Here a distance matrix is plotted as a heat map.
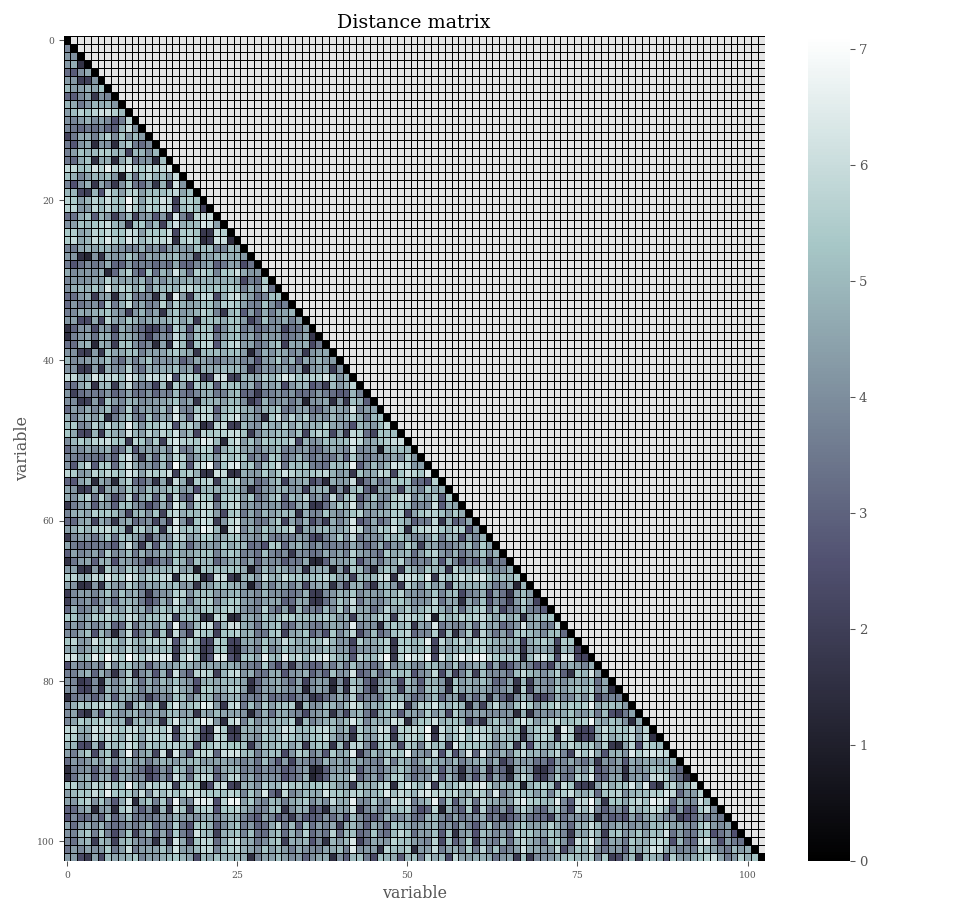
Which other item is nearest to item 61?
23
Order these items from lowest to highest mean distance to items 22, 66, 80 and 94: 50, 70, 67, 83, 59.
70, 59, 83, 50, 67
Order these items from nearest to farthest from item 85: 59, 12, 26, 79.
59, 26, 12, 79
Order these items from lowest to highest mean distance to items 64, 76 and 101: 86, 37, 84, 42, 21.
37, 84, 21, 86, 42
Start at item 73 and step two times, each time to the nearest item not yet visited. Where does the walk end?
51
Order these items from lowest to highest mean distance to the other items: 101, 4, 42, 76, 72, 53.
4, 76, 101, 72, 53, 42
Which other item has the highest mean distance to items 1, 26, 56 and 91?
77
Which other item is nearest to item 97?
78
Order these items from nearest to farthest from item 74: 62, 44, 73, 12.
73, 44, 62, 12
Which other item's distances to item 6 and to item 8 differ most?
17
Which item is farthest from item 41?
9
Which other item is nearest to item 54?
72
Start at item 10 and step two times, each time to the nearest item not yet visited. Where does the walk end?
79
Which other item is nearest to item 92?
36
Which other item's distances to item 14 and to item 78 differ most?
33
